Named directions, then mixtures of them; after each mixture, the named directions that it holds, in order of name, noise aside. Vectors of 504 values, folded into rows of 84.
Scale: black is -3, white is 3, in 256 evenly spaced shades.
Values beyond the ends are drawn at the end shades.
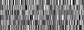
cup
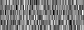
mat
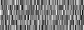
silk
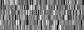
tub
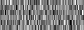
mat.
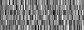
cup, mat.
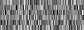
mat.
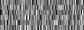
mat, silk.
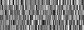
cup, mat, silk.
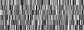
cup, silk.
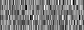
cup.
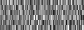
cup, mat, silk.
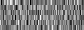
mat, silk, tub.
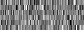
cup, mat, silk.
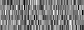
mat.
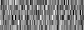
cup, silk, tub.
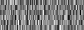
cup, mat, tub.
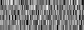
cup, silk, tub.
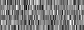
cup, mat, silk.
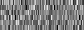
cup, tub.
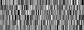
cup, silk, tub.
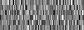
cup, mat.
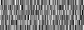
silk.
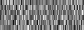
cup, mat, tub.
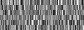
cup, mat, silk.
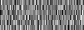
silk.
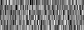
mat, tub.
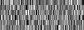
cup, mat, tub.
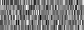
cup, tub.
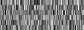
mat, silk.
